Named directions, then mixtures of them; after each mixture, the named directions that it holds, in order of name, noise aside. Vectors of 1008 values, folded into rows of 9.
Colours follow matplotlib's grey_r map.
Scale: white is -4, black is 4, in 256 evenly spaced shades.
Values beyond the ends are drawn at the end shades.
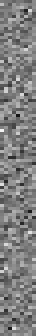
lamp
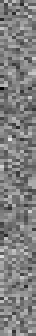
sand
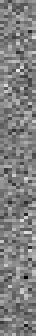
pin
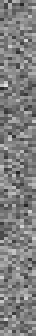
pin, sand.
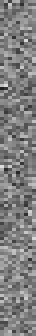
pin, sand.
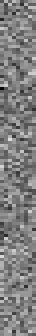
sand.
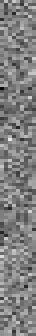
sand.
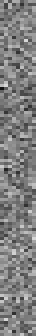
pin, sand.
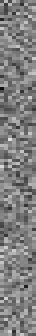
sand.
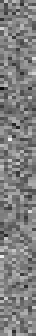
sand.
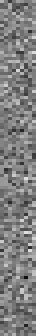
pin.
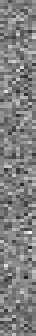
lamp, pin.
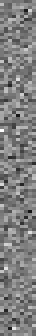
lamp.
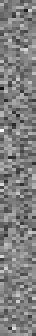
lamp, sand.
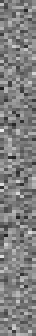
lamp, sand.
